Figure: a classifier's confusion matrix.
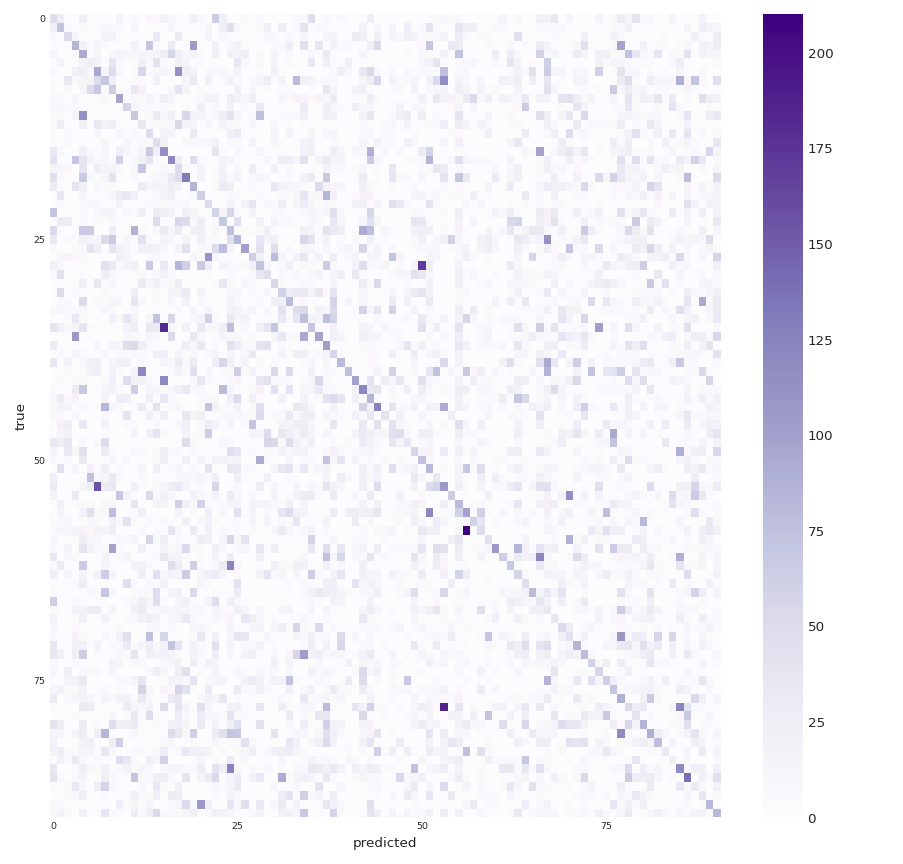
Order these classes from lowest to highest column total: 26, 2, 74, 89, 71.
2, 26, 89, 74, 71
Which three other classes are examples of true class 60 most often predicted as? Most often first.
8, 63, 76
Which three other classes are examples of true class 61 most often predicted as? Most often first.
66, 85, 37
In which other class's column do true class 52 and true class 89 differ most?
20
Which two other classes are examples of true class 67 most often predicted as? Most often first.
77, 58
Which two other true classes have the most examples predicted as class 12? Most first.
40, 17
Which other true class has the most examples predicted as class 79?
23
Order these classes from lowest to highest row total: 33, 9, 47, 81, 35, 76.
76, 33, 47, 9, 81, 35
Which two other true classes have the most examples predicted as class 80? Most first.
57, 28
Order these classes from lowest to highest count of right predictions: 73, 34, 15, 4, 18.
73, 34, 4, 15, 18
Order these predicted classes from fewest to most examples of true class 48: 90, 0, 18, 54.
54, 90, 0, 18
